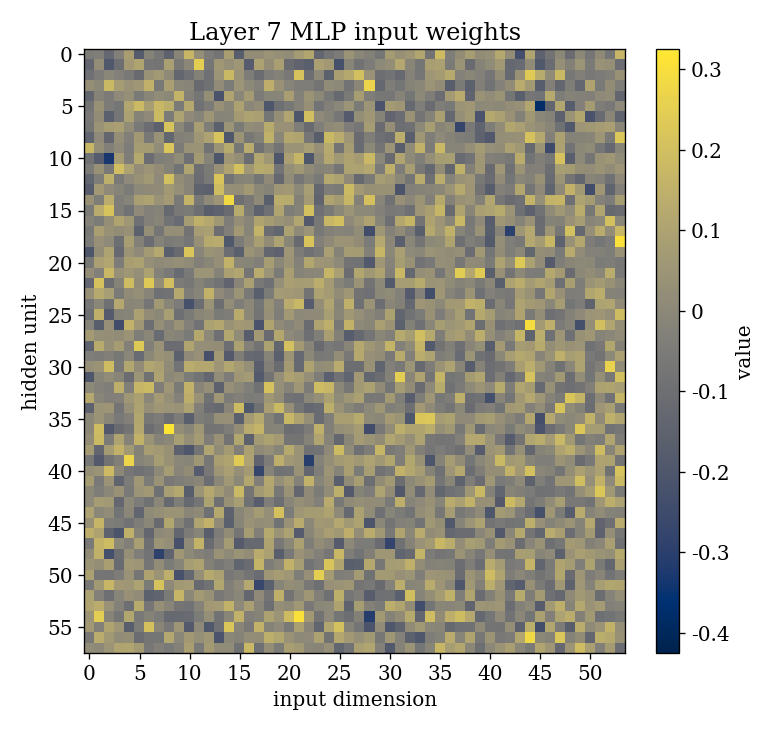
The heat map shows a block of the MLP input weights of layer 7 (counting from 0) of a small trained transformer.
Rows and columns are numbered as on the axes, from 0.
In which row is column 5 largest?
28
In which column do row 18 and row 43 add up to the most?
53
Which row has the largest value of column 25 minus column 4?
55
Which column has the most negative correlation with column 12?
33
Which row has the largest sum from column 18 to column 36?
35
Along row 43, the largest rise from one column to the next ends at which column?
42
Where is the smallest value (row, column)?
5, 45
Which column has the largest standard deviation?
2
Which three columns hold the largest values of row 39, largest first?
4, 15, 41
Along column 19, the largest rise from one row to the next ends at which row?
44
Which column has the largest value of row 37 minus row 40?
17
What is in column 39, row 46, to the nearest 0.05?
0
